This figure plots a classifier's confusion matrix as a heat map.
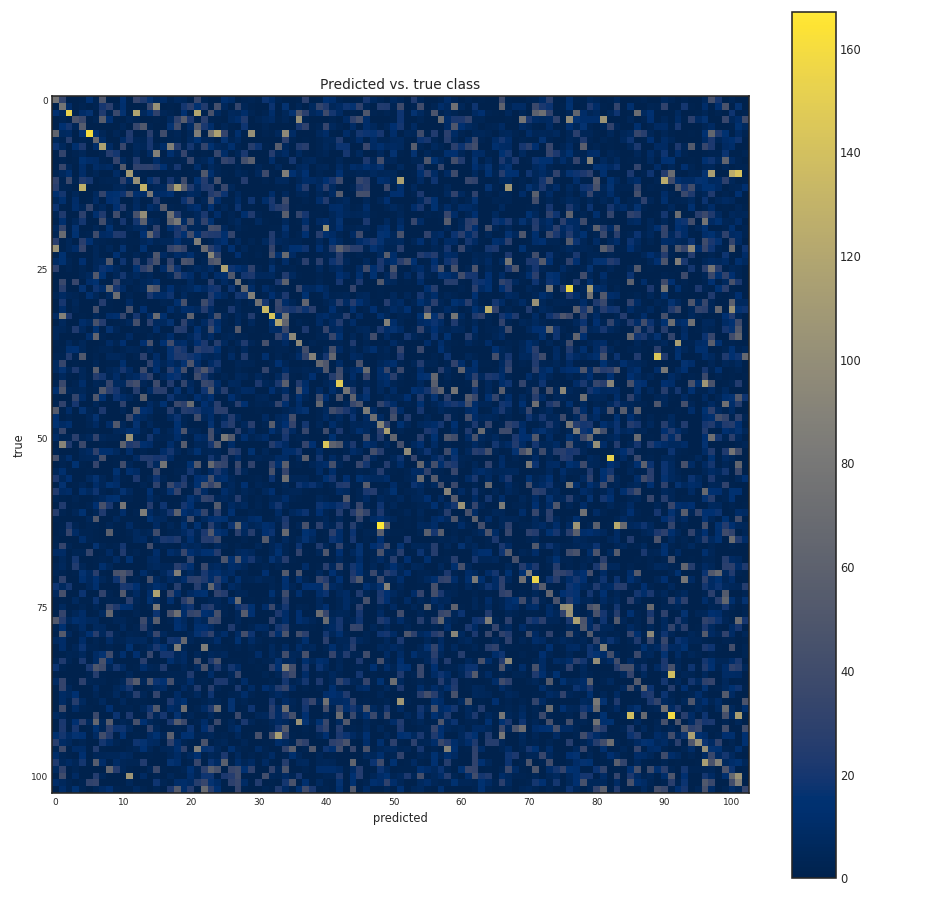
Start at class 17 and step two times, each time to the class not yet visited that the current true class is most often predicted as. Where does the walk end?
4
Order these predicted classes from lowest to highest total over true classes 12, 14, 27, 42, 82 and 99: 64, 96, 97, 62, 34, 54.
64, 54, 97, 96, 62, 34
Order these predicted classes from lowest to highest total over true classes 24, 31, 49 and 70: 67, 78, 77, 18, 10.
78, 10, 18, 67, 77
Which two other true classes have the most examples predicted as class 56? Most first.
41, 42
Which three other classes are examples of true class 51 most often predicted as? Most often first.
40, 80, 1
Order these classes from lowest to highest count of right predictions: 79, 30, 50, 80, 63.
80, 63, 79, 50, 30
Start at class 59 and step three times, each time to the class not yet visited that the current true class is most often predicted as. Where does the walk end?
76
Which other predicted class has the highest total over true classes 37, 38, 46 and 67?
89
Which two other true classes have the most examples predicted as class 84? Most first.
63, 46
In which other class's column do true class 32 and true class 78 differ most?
55
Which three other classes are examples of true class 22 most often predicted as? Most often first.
0, 94, 100
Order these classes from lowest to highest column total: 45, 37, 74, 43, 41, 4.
43, 74, 41, 4, 45, 37
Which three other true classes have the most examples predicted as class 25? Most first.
50, 98, 68
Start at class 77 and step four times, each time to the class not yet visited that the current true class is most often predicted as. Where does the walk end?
15
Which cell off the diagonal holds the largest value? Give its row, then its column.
63, 48
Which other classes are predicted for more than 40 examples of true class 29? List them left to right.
9, 79, 81
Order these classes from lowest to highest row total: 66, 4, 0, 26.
66, 0, 4, 26
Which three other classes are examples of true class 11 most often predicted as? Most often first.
101, 100, 97
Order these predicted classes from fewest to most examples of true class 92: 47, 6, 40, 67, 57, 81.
47, 81, 67, 40, 57, 6
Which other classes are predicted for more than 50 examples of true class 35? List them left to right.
6, 77, 85, 101
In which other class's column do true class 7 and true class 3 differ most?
81
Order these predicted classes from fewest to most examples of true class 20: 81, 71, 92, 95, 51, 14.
95, 71, 92, 81, 51, 14
